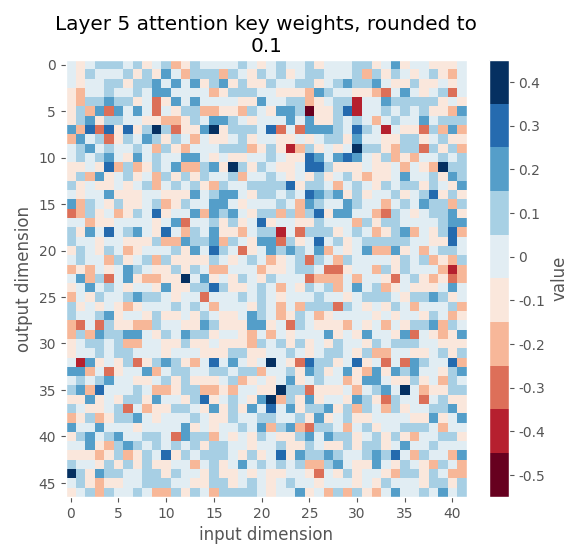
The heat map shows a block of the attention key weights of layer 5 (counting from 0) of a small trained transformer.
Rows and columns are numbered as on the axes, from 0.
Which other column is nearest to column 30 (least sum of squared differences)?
2
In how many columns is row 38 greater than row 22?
21
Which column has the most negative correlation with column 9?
33
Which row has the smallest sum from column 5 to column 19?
30
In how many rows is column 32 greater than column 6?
17
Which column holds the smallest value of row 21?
25
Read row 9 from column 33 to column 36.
-0.1 -0.2 0.1 0.1
